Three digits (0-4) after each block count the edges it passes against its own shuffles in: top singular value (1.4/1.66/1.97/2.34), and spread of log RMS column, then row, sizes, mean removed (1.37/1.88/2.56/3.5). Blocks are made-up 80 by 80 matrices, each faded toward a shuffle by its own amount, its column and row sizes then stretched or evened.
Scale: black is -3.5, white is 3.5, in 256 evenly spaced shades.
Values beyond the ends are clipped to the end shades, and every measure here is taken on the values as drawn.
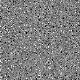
0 2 1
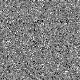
1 1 1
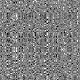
4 3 0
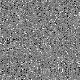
2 1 1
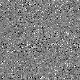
0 1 2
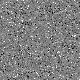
0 0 0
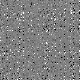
1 3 2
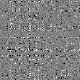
3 3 3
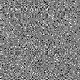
4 1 0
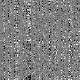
2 4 1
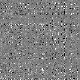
1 3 3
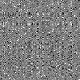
4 1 0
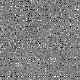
2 2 3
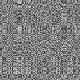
4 1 1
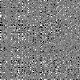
3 3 2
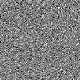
3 1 0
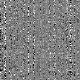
2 4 0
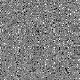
3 2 0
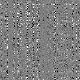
2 4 2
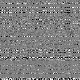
4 0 4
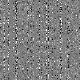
2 4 0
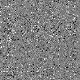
1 2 1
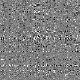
1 3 3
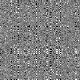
4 3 2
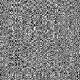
4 2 0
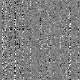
1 4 1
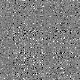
1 2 3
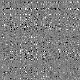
2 3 3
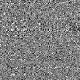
3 1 2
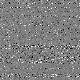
2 0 3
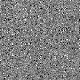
3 1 1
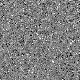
1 0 0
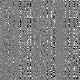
4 4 1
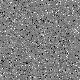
0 0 0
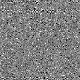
3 0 2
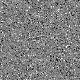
0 1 0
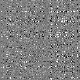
1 3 3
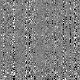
1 4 2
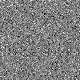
1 0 0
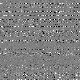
3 1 4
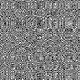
4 0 0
